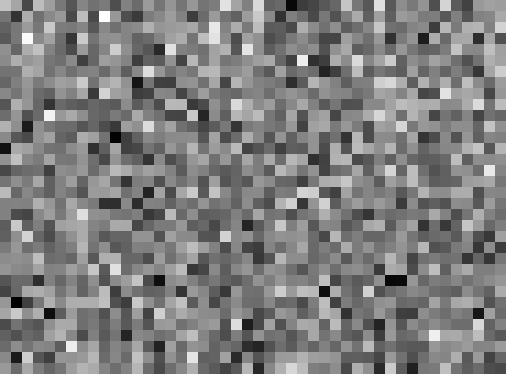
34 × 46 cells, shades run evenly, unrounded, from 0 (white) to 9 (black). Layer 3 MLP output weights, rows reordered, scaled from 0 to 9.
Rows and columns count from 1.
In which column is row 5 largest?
15
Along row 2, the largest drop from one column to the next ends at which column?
10
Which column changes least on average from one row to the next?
6
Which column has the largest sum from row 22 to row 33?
24
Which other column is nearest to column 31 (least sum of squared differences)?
25
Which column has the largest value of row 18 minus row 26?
30
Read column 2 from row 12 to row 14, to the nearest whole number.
4 6 3
